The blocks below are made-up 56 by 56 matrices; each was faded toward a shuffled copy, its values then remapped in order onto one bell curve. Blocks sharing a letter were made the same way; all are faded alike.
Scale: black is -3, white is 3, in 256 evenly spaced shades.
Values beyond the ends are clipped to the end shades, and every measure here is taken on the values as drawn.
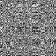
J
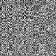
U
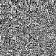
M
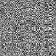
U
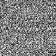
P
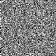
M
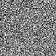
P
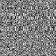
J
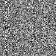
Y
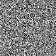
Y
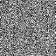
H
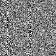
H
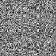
P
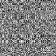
J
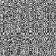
J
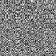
J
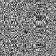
J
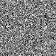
Y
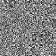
M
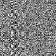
U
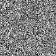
Y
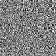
P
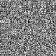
P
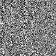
Y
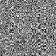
U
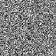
M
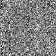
H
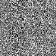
Y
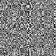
U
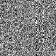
Y
